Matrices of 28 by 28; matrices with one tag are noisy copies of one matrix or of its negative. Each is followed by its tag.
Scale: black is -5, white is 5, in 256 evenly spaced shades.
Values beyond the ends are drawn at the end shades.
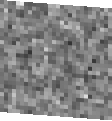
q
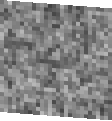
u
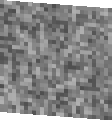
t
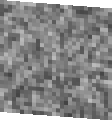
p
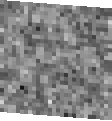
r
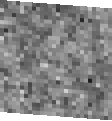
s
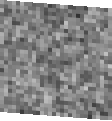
u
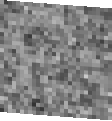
r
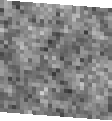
s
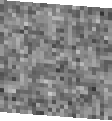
r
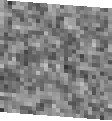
q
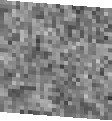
p
